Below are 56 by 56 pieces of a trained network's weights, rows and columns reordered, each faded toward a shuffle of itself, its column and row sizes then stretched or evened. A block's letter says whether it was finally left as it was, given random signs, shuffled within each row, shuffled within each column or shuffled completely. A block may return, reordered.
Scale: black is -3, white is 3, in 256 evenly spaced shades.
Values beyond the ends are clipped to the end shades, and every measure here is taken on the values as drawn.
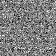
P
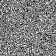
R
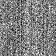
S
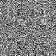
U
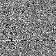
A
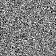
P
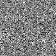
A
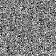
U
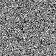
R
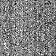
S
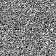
P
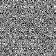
U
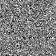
A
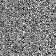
S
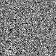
A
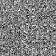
U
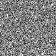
A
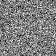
R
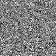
U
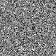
U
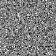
A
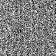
S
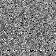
P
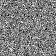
R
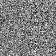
S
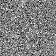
S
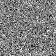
P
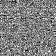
P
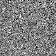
S
